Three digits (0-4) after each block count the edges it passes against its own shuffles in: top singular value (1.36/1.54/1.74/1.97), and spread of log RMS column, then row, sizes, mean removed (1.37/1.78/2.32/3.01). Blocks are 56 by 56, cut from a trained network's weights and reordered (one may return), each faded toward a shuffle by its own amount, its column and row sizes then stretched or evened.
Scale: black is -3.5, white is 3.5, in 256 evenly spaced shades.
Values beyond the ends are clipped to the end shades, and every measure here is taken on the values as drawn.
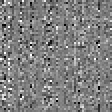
0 4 1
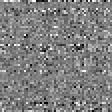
0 1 4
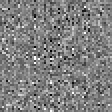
0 3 1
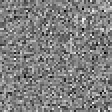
0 2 1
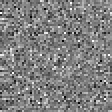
2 1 1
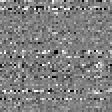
2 2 4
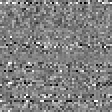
1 0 4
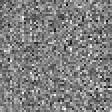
0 2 0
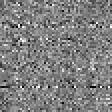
3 1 3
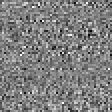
3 0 3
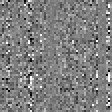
1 4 0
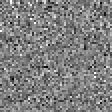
1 1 1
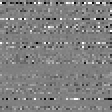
3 0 4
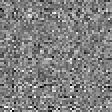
4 1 3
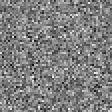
2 0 1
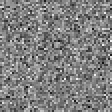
3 0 1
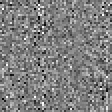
1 3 0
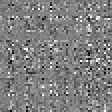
0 4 3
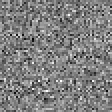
2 0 2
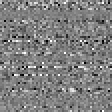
0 0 4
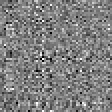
4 2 2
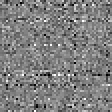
2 2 3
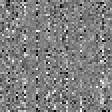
1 4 2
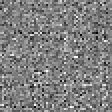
1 2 2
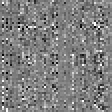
2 4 2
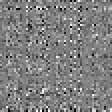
1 4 3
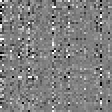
1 4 2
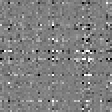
2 3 3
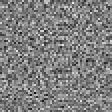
4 0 0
